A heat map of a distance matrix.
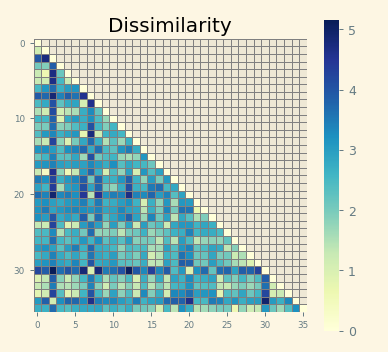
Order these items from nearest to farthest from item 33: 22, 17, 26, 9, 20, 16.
17, 9, 26, 16, 22, 20
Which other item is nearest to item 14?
21
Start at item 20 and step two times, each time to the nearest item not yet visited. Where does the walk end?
7
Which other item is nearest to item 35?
26
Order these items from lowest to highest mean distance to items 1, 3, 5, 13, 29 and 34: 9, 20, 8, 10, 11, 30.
9, 11, 10, 8, 20, 30
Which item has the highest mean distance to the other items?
2
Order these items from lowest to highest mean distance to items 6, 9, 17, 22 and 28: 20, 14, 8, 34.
8, 14, 34, 20
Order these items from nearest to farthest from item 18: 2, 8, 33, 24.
24, 33, 8, 2
